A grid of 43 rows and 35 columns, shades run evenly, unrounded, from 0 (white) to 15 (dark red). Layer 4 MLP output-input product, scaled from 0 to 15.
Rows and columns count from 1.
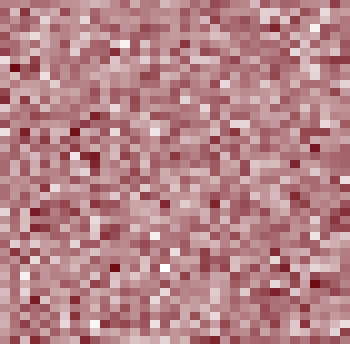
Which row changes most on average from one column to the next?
41
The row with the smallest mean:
5
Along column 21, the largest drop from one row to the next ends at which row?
8
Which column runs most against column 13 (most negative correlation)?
25
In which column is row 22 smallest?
9
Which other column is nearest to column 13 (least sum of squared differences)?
31
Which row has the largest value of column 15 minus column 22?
40
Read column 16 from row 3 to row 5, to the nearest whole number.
7 10 9
